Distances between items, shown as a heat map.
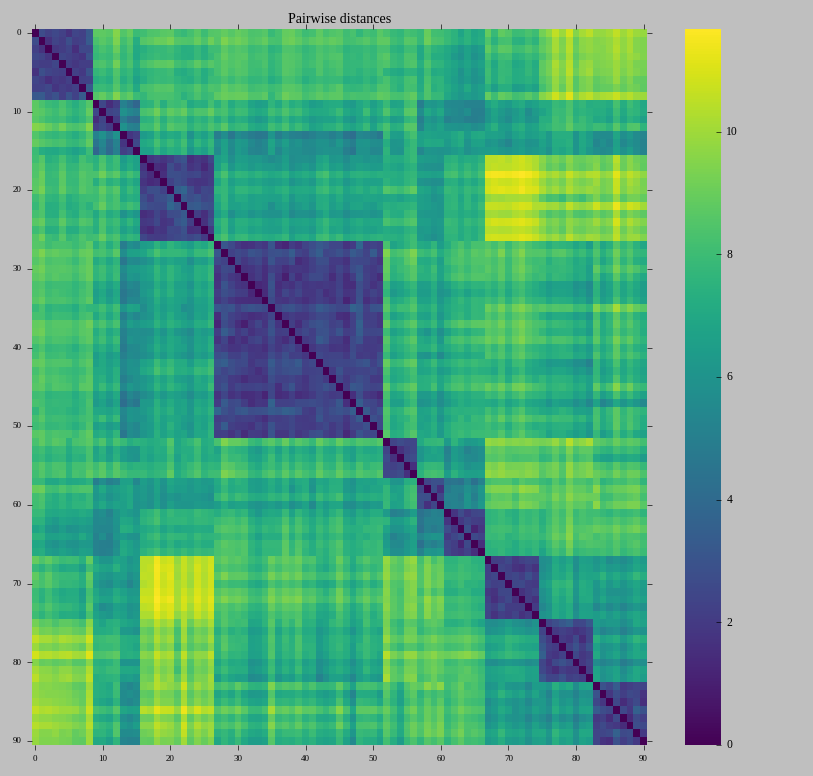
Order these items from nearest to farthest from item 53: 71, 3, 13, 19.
13, 19, 3, 71
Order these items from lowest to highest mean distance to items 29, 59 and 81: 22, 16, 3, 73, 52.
16, 22, 73, 3, 52
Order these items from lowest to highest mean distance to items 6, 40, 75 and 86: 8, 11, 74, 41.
41, 74, 11, 8
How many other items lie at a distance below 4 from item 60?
3
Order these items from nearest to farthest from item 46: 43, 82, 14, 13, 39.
39, 43, 13, 14, 82
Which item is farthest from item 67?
18
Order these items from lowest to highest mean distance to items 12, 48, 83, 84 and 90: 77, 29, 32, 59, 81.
32, 29, 81, 77, 59
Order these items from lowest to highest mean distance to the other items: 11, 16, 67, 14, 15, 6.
15, 14, 11, 16, 6, 67
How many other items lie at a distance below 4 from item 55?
4
